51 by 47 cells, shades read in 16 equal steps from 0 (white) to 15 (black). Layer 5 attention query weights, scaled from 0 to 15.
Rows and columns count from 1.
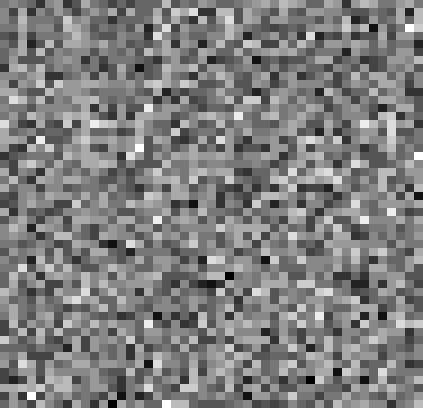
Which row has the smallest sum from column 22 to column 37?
15
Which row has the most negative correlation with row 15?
2
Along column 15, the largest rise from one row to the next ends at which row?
32
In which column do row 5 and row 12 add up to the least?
18
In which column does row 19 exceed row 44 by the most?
33
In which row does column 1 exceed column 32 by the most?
47
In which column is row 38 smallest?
9
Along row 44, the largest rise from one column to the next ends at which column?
27
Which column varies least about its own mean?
45
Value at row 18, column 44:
3
